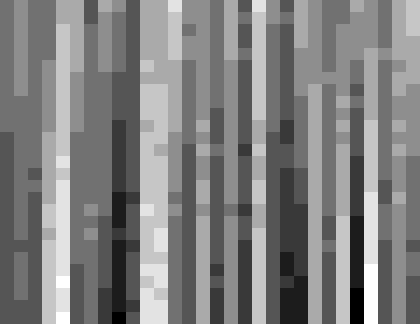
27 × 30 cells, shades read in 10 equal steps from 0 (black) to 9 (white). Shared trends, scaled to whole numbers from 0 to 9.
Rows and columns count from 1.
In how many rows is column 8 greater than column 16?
15
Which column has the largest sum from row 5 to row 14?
5
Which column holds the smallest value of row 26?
26
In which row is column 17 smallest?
18
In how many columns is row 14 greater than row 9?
3
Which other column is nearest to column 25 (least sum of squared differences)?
4
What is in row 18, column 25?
6
